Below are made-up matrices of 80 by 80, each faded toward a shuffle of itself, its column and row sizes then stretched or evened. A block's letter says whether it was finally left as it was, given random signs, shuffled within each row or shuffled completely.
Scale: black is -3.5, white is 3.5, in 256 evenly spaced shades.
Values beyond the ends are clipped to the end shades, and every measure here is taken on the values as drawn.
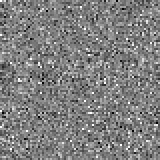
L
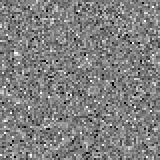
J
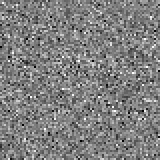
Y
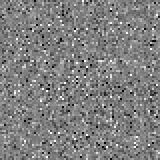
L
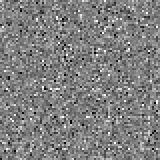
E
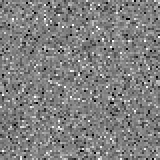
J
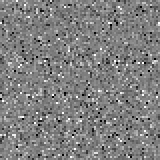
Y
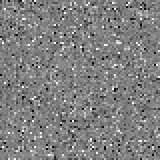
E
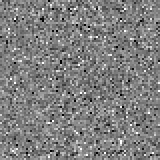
E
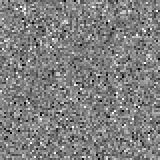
J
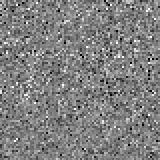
E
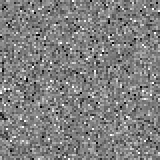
J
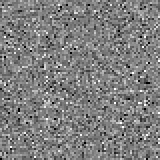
E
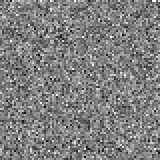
Y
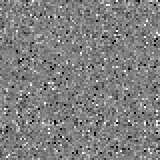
E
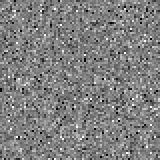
Y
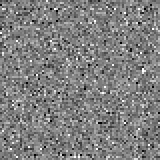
Y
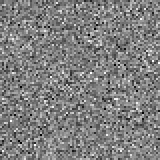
J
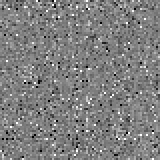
E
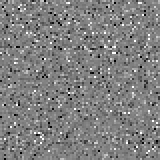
Y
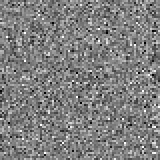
L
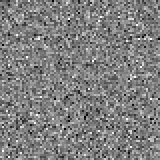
L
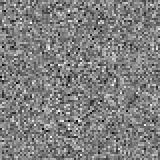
L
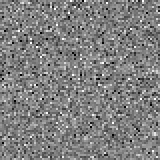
Y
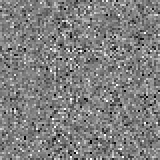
E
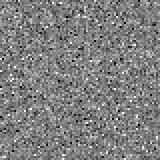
J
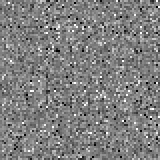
L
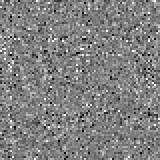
E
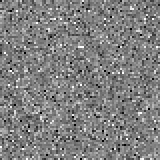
Y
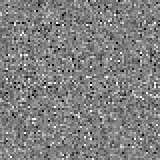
E
